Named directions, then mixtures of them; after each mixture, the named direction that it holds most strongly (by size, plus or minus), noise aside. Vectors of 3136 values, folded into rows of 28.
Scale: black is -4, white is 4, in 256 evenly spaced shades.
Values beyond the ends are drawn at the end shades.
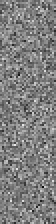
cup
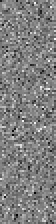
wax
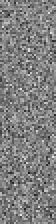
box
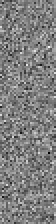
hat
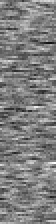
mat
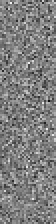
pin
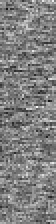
mat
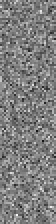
box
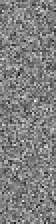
cup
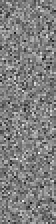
cup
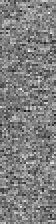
box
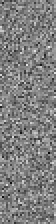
hat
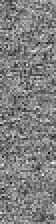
hat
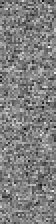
pin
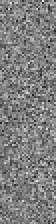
pin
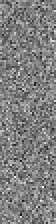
cup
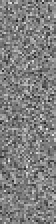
pin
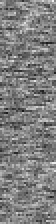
mat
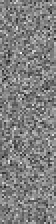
pin
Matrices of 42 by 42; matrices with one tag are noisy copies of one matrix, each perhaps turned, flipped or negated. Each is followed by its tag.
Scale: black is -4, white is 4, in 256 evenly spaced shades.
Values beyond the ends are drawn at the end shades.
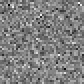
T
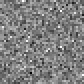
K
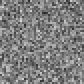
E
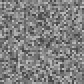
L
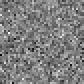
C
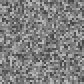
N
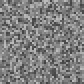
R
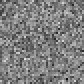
E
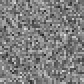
C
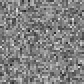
N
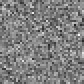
E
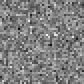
C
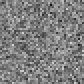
L
